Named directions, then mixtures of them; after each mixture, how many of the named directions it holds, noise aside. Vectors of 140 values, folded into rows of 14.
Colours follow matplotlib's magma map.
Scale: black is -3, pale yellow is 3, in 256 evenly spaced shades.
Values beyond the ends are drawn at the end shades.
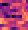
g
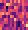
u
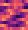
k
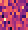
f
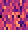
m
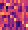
one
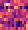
two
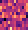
two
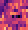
four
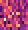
two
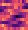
one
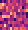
four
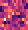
three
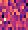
one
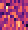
one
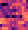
one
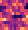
three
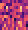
two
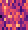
four
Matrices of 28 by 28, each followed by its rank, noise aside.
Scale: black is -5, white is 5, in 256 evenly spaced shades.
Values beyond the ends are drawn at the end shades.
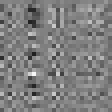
two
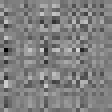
two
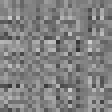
three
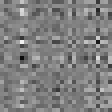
two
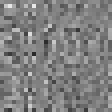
four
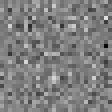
six
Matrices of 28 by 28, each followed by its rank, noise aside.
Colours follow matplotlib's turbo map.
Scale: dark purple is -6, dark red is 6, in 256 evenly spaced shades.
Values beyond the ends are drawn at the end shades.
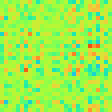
four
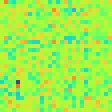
six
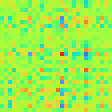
three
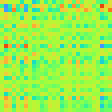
two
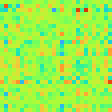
four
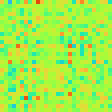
four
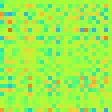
three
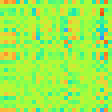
two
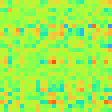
three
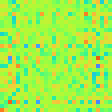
four
